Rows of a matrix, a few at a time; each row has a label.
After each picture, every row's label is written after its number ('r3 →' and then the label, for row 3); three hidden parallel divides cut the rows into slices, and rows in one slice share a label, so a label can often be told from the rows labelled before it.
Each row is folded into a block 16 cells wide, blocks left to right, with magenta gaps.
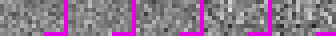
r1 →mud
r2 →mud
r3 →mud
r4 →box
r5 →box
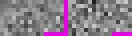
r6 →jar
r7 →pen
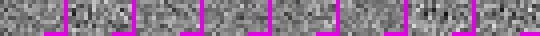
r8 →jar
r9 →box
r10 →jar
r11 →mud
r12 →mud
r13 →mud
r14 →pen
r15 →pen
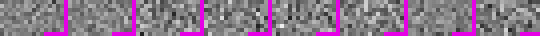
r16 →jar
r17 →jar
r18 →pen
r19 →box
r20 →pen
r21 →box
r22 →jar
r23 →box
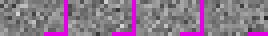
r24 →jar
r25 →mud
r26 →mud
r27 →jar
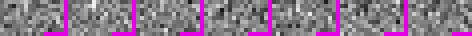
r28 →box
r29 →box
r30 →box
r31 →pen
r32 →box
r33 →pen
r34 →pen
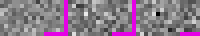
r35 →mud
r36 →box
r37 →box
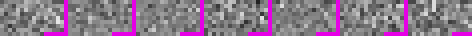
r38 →box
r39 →mud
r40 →jar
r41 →box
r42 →jar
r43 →box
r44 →box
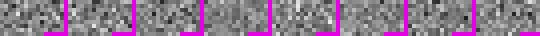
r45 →box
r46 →pen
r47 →pen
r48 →jar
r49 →box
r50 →mud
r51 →pen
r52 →pen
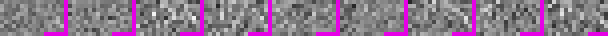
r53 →jar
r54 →mud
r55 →box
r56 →box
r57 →mud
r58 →jar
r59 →box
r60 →pen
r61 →box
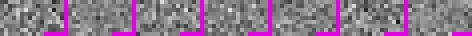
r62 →box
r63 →mud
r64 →box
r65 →jar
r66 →mud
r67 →pen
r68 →mud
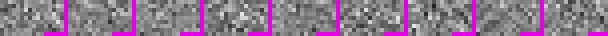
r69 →box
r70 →jar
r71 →mud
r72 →box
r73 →mud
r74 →box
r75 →pen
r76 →jar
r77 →pen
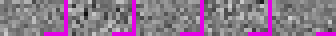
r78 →jar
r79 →pen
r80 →mud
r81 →box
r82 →jar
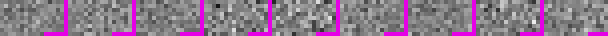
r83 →jar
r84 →mud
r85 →jar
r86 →box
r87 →box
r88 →mud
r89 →mud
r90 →box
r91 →jar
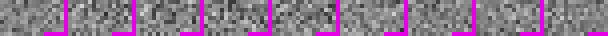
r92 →mud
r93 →pen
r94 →pen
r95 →pen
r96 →pen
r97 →jar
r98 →mud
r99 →jar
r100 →jar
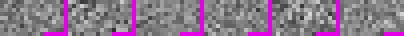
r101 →jar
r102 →pen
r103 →jar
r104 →jar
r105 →box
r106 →mud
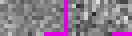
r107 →mud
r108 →box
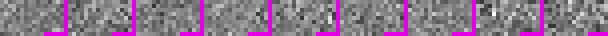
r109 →mud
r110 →box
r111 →jar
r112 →mud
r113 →box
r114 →jar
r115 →mud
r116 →box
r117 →box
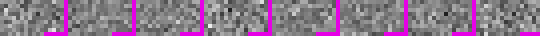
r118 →pen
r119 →jar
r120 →mud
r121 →pen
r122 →jar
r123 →jar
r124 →mud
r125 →pen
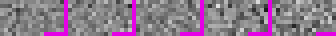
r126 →mud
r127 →mud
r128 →jar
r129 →pen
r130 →box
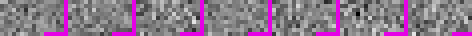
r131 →mud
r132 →jar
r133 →box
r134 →jar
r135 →box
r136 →pen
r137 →box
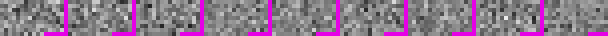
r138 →pen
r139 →box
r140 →box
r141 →jar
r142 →jar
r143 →pen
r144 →jar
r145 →pen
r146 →jar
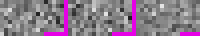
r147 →pen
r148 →box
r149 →jar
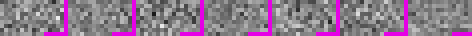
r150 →box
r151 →jar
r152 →pen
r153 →mud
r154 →pen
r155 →box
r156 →jar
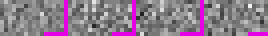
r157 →mud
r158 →box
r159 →box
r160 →pen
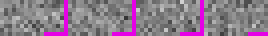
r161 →jar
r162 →mud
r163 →jar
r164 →mud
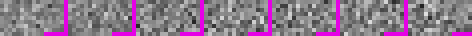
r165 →mud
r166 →jar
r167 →pen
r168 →box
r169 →box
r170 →box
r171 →box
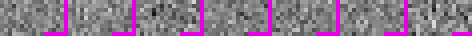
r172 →jar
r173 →jar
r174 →pen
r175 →mud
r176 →mud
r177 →mud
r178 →pen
